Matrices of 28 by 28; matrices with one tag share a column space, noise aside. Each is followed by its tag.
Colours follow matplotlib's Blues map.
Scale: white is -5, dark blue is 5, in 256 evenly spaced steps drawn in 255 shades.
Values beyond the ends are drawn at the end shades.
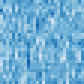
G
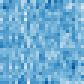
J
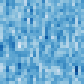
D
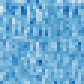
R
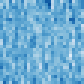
J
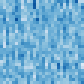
J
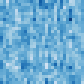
J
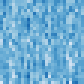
G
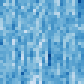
G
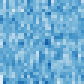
G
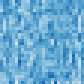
G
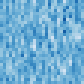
D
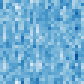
J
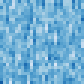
J
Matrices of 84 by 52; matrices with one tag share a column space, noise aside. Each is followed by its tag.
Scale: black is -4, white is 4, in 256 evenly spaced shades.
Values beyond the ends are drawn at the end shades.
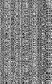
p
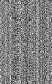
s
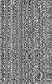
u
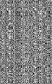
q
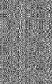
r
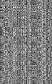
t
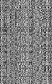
t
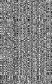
s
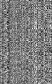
r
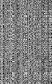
p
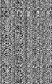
q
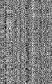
r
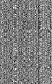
r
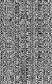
s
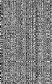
p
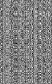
q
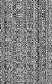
r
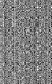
t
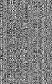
u
